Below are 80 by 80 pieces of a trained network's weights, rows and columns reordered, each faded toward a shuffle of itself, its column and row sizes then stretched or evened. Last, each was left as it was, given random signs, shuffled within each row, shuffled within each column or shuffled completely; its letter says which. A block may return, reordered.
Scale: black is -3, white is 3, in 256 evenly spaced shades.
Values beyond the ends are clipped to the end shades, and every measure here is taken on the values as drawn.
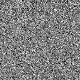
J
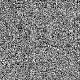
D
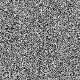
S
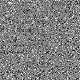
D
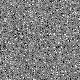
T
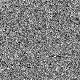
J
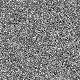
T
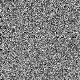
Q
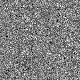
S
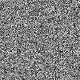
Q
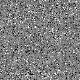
Q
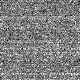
D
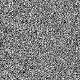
D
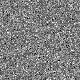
S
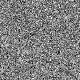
S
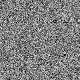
J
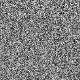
Q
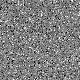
T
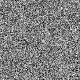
S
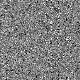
S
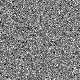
S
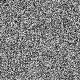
T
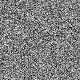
S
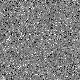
J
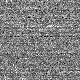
J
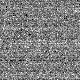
D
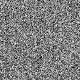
S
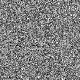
Q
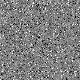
J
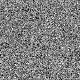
J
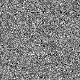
Q
